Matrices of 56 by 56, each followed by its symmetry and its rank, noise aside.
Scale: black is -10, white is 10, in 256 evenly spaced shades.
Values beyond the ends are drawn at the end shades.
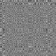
antisymmetric, rank four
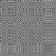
symmetric, rank two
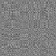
antisymmetric, rank four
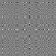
antisymmetric, rank two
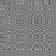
no symmetry, rank two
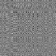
no symmetry, rank three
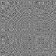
symmetric, rank four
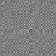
symmetric, rank three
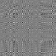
symmetric, rank three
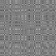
antisymmetric, rank two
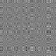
antisymmetric, rank two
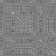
symmetric, rank three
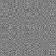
antisymmetric, rank four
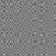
antisymmetric, rank two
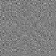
antisymmetric, rank four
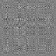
no symmetry, rank four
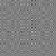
no symmetry, rank two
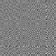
antisymmetric, rank two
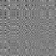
no symmetry, rank two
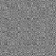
antisymmetric, rank four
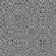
symmetric, rank four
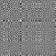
symmetric, rank two
